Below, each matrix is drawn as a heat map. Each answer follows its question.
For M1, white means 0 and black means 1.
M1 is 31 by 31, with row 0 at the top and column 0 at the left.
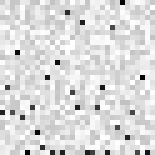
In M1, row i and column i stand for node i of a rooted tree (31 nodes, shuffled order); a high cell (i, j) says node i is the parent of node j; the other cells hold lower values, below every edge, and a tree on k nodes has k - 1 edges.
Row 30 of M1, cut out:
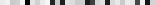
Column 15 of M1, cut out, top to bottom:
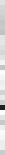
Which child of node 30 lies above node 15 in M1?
21
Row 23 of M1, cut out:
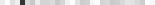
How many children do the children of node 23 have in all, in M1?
1
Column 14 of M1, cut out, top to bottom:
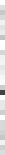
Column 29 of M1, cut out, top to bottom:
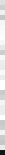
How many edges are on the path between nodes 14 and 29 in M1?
3
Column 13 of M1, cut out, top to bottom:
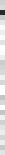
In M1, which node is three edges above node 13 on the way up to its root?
5
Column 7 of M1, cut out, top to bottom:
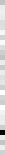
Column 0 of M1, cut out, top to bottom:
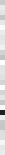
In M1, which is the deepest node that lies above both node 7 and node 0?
22
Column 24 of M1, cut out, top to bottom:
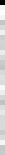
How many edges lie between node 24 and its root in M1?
4
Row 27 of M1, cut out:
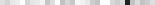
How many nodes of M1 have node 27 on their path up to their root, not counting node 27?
4
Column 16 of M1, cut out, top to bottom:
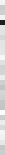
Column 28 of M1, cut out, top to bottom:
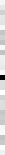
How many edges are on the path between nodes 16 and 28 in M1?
8
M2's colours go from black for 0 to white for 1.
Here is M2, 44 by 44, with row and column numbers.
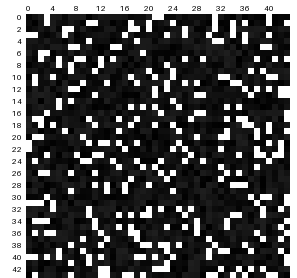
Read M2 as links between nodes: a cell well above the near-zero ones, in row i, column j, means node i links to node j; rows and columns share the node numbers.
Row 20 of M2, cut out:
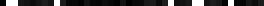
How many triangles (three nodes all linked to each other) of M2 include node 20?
0
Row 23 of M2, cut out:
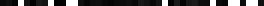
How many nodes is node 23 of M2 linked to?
10
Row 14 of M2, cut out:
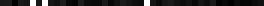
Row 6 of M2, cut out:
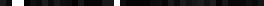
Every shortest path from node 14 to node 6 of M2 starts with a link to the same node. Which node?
node 7
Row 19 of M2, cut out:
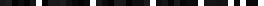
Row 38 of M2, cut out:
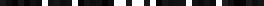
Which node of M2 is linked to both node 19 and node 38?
node 25
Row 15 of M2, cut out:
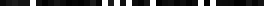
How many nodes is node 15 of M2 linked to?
7
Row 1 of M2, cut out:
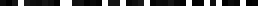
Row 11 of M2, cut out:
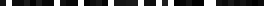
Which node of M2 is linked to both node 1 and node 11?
node 34
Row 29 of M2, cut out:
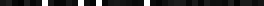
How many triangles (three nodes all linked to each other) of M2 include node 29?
0
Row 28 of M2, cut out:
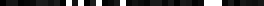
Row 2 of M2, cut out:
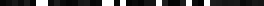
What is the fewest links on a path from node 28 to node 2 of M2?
2
